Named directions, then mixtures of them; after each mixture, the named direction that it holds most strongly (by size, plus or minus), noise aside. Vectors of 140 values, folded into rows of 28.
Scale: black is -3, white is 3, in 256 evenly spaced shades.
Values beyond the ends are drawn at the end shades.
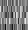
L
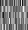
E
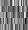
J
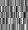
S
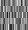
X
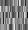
J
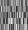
S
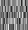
X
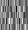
S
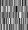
E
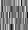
X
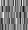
E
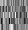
E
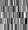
J
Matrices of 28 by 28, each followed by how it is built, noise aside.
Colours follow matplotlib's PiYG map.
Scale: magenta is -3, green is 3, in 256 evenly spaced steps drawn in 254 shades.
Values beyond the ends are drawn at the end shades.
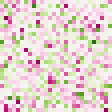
Toeplitz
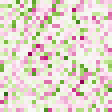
Hankel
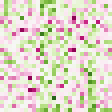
blocks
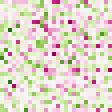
blocks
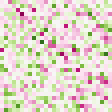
Toeplitz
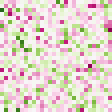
Toeplitz
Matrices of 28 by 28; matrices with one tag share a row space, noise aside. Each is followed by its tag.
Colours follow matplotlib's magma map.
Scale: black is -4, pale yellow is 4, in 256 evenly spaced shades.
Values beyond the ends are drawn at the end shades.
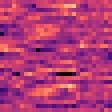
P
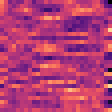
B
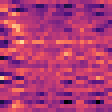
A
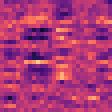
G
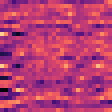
A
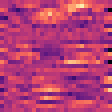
B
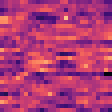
P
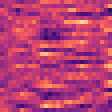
B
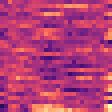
B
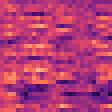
G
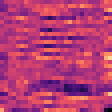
B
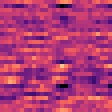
G
